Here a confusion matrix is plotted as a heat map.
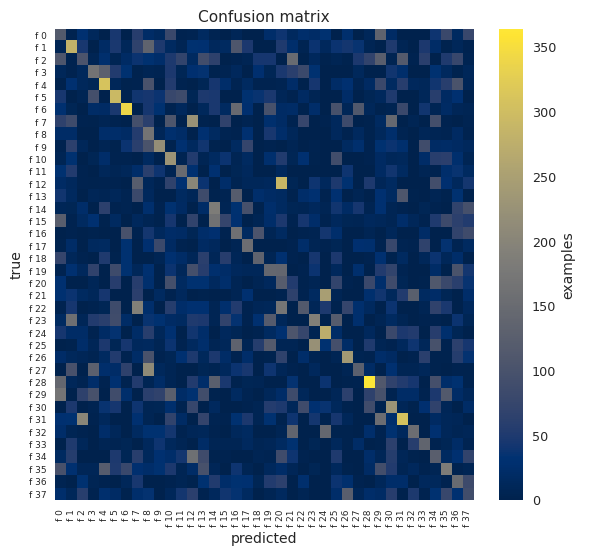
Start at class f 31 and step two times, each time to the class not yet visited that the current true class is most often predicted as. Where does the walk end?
f 21
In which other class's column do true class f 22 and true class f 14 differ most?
f 7
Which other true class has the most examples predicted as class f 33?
f 9
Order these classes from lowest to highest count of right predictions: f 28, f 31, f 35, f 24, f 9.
f 35, f 9, f 24, f 31, f 28
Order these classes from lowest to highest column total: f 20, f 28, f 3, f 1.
f 3, f 28, f 1, f 20
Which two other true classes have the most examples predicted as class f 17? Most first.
f 14, f 9
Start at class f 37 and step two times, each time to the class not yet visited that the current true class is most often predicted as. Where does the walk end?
f 8
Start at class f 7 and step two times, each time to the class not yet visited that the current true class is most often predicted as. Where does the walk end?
f 20
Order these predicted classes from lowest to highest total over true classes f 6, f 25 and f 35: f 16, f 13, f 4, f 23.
f 13, f 4, f 23, f 16
